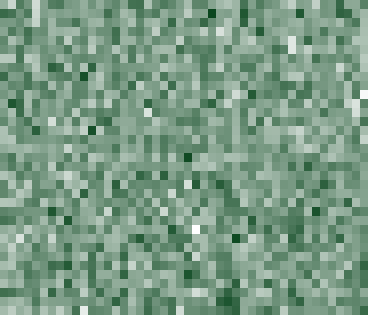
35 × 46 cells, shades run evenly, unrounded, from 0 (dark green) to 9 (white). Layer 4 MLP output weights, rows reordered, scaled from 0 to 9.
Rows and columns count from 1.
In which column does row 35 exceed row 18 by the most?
11
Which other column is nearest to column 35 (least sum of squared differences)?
10
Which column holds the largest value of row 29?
25
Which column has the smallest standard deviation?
6
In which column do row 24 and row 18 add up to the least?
40
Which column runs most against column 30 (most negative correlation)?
3
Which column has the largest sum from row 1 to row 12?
46
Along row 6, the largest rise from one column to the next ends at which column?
37
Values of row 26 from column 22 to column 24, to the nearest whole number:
1 3 5
